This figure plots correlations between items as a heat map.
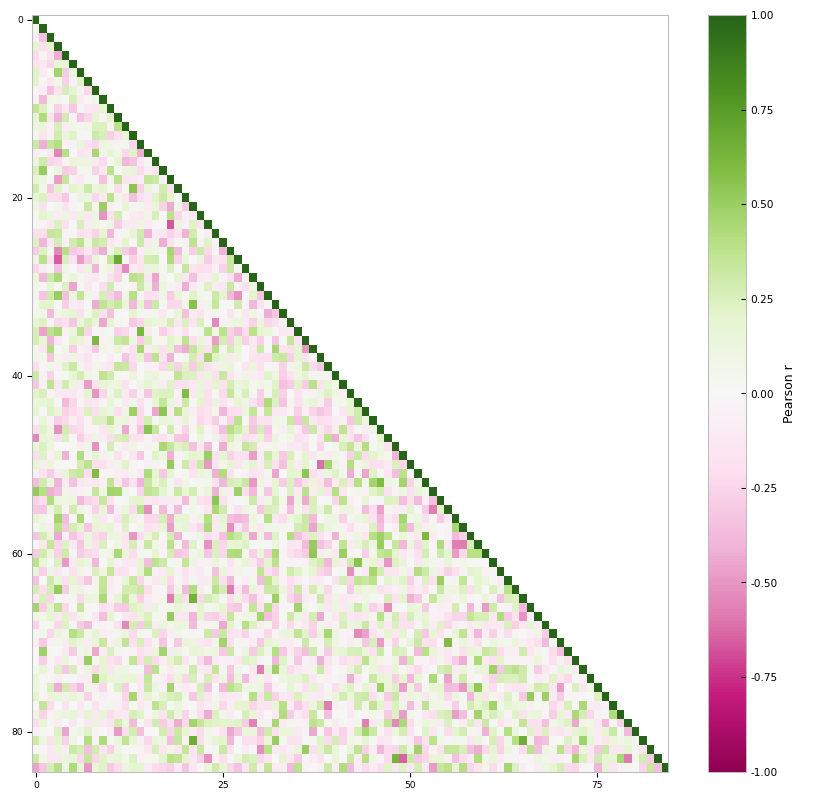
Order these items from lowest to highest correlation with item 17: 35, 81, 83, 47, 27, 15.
35, 47, 15, 27, 81, 83
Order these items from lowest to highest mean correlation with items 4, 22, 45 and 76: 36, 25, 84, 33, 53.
25, 33, 84, 53, 36
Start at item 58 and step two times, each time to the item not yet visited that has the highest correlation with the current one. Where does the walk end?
46
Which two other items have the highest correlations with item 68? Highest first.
76, 28
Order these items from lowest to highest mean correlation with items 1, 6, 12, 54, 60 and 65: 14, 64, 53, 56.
14, 56, 53, 64
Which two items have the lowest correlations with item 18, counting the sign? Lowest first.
23, 65
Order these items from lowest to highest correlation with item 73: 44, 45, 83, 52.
52, 44, 45, 83
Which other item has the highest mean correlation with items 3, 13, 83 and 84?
29
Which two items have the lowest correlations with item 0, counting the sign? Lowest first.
47, 84
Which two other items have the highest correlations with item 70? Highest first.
55, 25
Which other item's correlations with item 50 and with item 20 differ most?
38
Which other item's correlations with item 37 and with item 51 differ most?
36
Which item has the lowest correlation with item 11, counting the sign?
80
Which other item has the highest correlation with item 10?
53
